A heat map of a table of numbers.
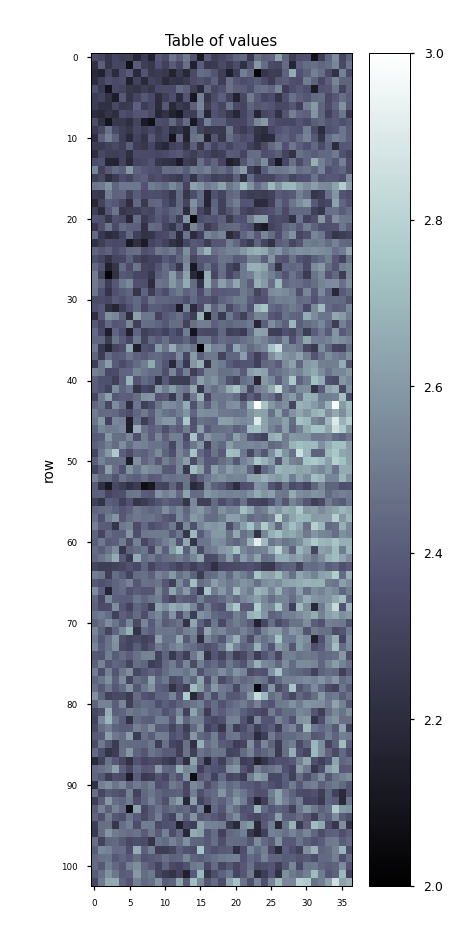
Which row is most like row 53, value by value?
8
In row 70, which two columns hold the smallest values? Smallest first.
23, 13
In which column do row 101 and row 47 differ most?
26
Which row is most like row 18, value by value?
87
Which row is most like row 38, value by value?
42
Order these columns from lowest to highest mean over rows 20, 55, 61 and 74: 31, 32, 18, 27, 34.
31, 18, 27, 32, 34
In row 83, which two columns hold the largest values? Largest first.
30, 35
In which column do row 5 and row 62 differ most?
3
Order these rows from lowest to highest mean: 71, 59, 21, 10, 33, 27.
10, 21, 27, 33, 71, 59
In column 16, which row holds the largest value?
66
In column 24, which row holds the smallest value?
21
